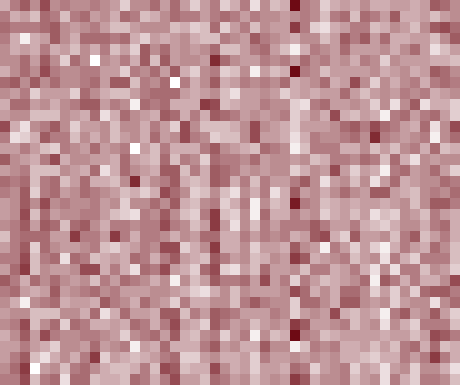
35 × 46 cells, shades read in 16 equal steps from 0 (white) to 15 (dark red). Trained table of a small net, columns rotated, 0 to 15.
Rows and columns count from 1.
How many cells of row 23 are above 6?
19
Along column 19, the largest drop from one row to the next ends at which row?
14
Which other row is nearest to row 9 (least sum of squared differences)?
5
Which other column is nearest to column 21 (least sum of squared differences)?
42
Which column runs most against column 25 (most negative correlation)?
34
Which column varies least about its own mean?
25
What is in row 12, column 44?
2
